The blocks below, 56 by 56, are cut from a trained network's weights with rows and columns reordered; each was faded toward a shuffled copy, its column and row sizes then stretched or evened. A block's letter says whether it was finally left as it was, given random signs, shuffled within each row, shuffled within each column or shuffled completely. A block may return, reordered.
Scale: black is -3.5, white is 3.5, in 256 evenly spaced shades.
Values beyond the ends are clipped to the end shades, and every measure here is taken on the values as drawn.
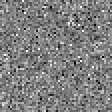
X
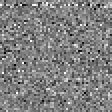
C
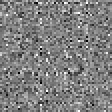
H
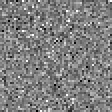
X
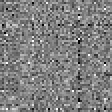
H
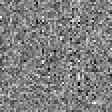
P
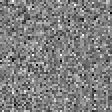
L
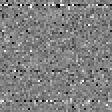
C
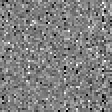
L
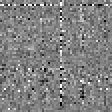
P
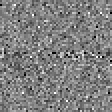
C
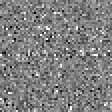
C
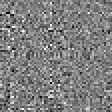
H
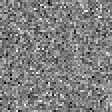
X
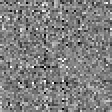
P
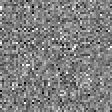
H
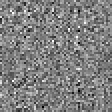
H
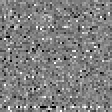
C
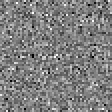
C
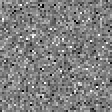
X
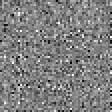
H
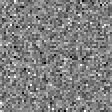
X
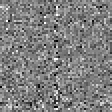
P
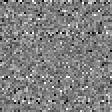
C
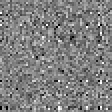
H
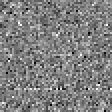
C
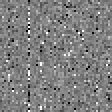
L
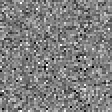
L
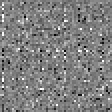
H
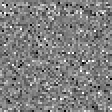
C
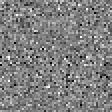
C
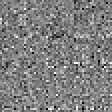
H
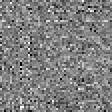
H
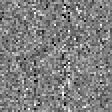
L
